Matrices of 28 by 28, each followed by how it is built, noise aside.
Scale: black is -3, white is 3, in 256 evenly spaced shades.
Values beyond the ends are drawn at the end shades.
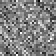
Toeplitz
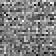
blocks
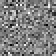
low rank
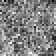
smooth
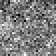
smooth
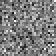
noise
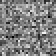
blocks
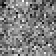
smooth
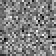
blocks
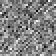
Hankel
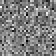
low rank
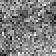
smooth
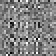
low rank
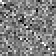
diagonal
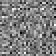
low rank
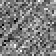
Hankel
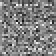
blocks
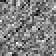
Hankel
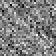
Toeplitz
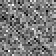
Toeplitz
